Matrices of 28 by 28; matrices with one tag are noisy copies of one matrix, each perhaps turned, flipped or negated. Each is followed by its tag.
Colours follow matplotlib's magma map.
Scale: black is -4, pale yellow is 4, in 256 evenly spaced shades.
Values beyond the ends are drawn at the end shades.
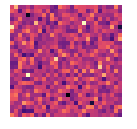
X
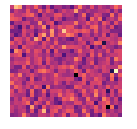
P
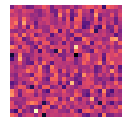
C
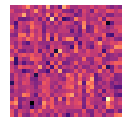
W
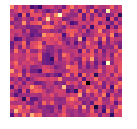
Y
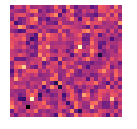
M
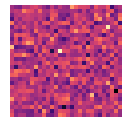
C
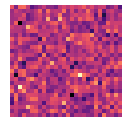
M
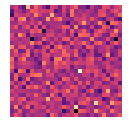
P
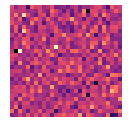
P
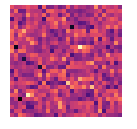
M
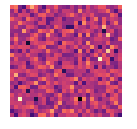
X
